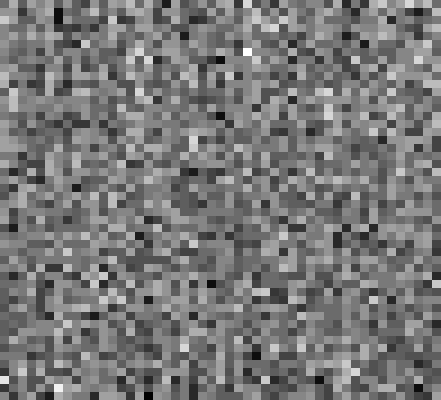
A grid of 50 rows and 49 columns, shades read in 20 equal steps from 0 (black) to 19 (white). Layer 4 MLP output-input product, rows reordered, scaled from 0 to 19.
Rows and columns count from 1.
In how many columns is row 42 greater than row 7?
21
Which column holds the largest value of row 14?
37
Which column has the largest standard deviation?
22
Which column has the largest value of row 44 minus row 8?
25
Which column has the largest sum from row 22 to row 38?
11
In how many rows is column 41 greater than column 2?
19
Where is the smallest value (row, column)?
50, 17
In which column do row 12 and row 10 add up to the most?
44
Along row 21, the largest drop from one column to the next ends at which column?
15
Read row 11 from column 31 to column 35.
12 6 7 8 7
